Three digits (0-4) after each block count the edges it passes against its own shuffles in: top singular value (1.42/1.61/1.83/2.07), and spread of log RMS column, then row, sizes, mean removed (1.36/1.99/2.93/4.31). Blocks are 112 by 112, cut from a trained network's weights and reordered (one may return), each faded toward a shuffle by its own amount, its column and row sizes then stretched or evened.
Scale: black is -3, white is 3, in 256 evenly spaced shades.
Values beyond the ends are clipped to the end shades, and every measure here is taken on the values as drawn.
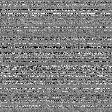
4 0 4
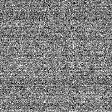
2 1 1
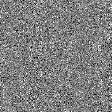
2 2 0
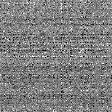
3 2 2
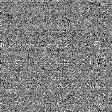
0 2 2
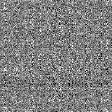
0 3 1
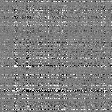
3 3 4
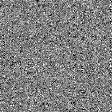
0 2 1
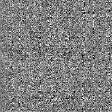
0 3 1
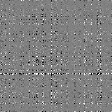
3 3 3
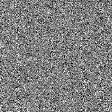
1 2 0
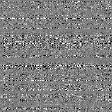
1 2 4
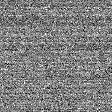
2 1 1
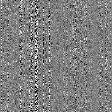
2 4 0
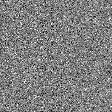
2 1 0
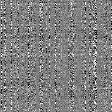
1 4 1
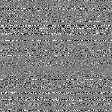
4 1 4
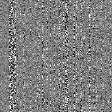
3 4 0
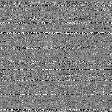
4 1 4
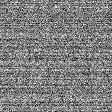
4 0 1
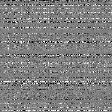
3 2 4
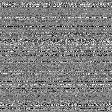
3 0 4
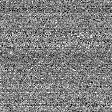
2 0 2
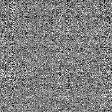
0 3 1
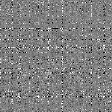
3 3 3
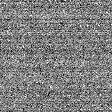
2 1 1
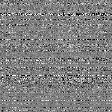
0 2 4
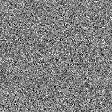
2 0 2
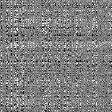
4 4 2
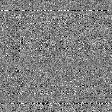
1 1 3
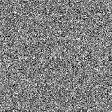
2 0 1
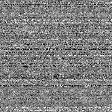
4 0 3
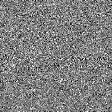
1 0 2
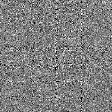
2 2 2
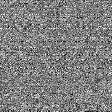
0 0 3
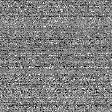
3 1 3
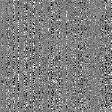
0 4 2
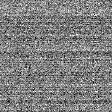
4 2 1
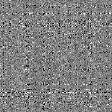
1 2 3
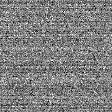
3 1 1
